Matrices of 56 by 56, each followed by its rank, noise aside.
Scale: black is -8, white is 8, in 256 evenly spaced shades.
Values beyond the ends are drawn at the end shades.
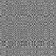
three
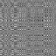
two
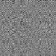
six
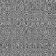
six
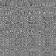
six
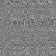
six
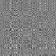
three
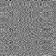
four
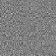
six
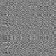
four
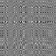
two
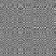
two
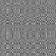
two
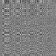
two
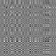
two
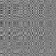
two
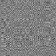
four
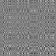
two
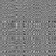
three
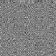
six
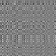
two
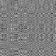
three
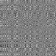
three
